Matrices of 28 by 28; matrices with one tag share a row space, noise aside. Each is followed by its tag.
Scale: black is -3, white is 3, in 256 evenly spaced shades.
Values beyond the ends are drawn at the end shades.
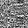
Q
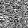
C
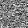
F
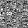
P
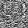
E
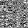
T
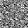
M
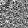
C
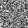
M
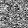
C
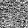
T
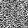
M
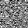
C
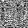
T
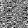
P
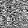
P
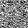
T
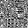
Q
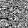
C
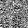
C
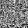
F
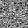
F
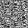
E
